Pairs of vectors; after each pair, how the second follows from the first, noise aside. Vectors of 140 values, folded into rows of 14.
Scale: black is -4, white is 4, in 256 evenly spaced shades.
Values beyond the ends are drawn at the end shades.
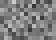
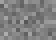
wrapped around, shrunk.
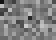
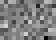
shuffled.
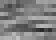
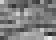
wrapped around, negated.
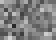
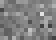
reversed, negated, partly zeroed.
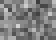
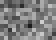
wrapped around, negated.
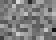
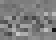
partly zeroed.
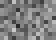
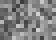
reversed, negated.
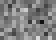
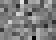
shuffled.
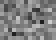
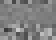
reversed, negated, partly zeroed.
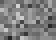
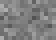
wrapped around, shrunk.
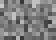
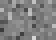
reversed, negated, partly zeroed.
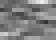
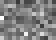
shuffled.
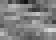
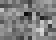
shuffled.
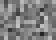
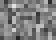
reversed, negated.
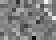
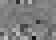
partly zeroed.
